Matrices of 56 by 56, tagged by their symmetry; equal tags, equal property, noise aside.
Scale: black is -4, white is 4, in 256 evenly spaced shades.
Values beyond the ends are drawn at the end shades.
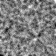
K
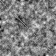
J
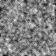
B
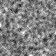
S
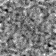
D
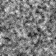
B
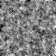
B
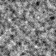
S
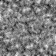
D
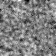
B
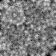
J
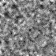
J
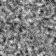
K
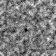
S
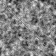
B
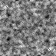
D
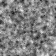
J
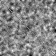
J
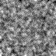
B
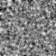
K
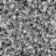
K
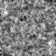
D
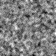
K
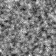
B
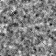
B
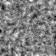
K
